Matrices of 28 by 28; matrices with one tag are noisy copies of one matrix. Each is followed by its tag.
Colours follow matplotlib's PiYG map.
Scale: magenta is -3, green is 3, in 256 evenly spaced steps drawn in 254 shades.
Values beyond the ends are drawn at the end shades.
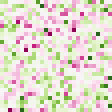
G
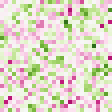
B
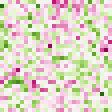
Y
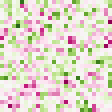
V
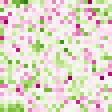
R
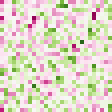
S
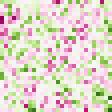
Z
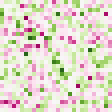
V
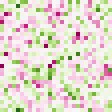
R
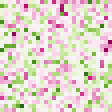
Y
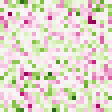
R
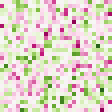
G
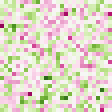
G
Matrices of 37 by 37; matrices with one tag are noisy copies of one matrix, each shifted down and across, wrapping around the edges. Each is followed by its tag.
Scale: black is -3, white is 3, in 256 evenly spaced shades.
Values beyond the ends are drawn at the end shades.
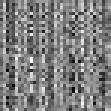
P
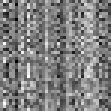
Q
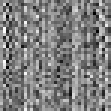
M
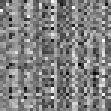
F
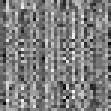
P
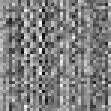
M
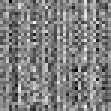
P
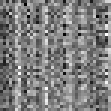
F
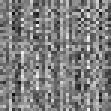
P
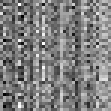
Q
